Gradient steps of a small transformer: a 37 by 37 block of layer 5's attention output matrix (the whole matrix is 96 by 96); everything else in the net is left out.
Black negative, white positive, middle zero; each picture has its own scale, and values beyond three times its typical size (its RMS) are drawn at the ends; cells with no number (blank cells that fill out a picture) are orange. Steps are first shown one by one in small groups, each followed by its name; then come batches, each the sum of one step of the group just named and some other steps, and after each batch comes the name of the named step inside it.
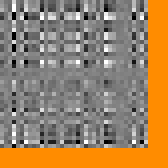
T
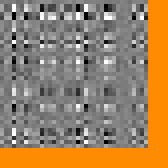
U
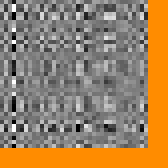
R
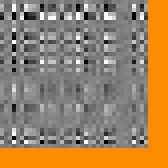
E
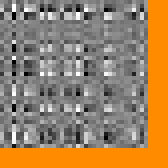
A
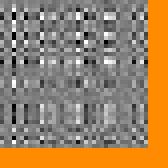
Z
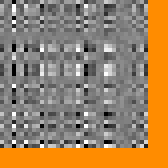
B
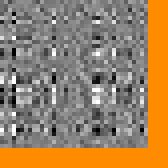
R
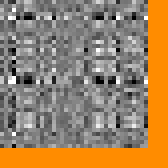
A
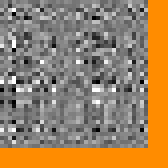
Z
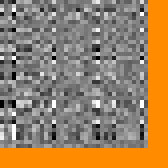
A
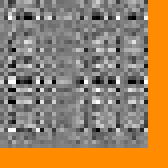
Z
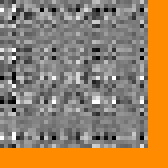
A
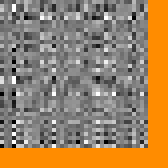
T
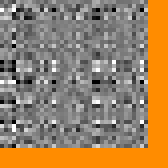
R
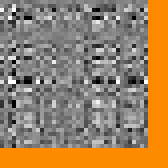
U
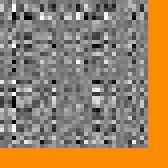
E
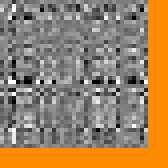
U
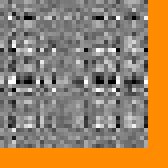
Z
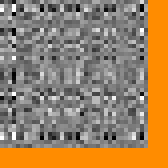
A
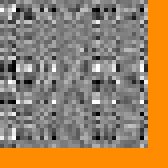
A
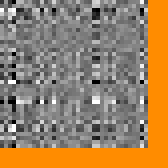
R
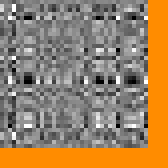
A
